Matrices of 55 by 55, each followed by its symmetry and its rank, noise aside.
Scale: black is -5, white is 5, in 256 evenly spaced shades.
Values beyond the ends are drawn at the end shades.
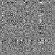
no symmetry, rank six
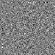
antisymmetric, rank eight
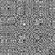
symmetric, rank six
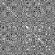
symmetric, rank six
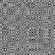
symmetric, rank six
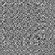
symmetric, rank six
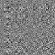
no symmetry, rank six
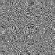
antisymmetric, rank six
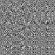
antisymmetric, rank six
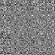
antisymmetric, rank six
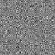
antisymmetric, rank eight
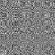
no symmetry, rank six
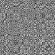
symmetric, rank six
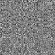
antisymmetric, rank eight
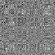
symmetric, rank six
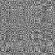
antisymmetric, rank six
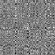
no symmetry, rank six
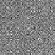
symmetric, rank six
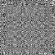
no symmetry, rank six
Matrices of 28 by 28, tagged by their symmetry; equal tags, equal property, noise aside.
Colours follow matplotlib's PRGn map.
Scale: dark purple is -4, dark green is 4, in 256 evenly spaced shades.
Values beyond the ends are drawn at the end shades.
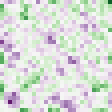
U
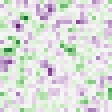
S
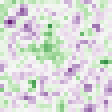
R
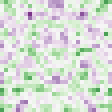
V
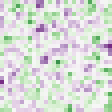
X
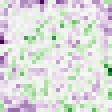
R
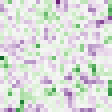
S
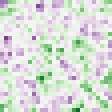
R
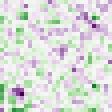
U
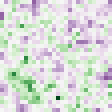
U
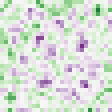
R
